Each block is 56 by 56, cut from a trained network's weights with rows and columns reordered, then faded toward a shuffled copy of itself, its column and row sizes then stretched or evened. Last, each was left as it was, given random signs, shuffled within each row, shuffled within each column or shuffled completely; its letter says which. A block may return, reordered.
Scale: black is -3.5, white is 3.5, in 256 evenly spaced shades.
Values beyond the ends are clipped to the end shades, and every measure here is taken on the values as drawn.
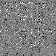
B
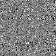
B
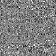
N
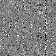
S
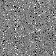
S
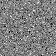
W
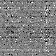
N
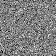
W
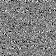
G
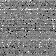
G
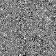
S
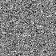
G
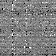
N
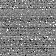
G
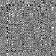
N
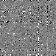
B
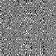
N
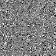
B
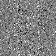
S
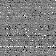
N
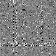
B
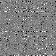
B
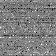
G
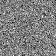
W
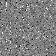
S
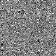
B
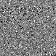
G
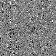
S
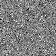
W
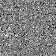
G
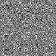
N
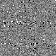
B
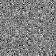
N
